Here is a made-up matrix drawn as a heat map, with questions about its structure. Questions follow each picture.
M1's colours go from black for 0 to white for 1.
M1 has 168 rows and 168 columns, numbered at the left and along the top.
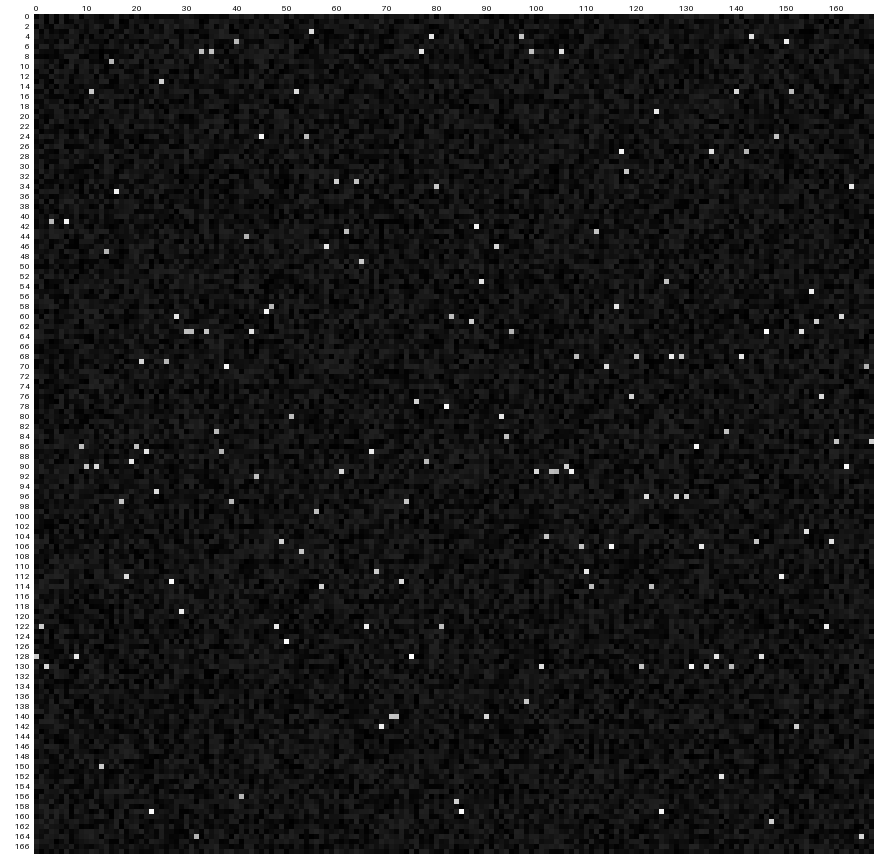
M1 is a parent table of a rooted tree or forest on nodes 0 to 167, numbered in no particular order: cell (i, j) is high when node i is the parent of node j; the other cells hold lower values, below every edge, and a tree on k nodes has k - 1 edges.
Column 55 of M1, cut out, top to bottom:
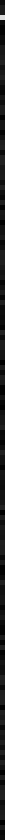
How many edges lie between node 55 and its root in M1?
5
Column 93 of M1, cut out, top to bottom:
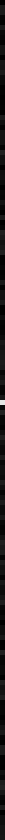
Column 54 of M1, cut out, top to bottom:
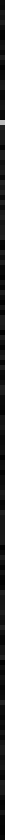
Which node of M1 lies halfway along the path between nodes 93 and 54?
63
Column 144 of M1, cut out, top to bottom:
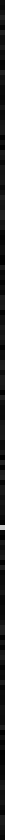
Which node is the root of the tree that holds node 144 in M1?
7
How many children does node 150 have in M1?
1
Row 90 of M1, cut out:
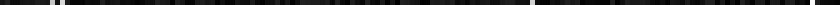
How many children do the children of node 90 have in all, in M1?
3
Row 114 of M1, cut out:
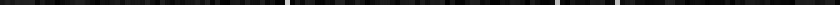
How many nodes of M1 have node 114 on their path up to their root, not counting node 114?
10
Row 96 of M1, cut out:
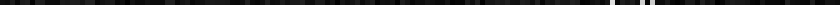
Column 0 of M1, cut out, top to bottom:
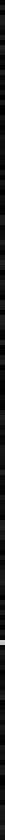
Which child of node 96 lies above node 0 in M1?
128
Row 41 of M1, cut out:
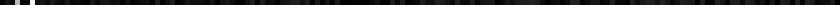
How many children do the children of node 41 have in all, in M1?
1
